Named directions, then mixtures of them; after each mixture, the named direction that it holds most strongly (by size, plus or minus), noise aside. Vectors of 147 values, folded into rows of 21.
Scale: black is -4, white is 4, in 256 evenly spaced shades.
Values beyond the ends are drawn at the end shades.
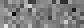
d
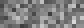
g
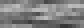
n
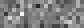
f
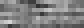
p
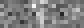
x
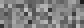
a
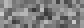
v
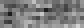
p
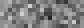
v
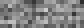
a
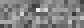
a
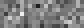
f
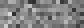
d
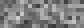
f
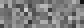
a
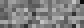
a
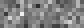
f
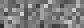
f
